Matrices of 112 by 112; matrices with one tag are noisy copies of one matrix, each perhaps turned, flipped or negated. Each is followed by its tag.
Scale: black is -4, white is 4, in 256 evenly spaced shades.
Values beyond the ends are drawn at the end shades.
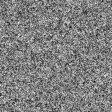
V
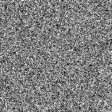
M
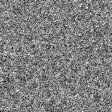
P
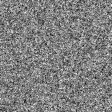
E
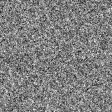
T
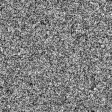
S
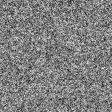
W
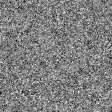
S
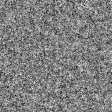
P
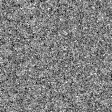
P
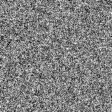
E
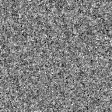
P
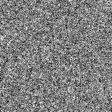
E
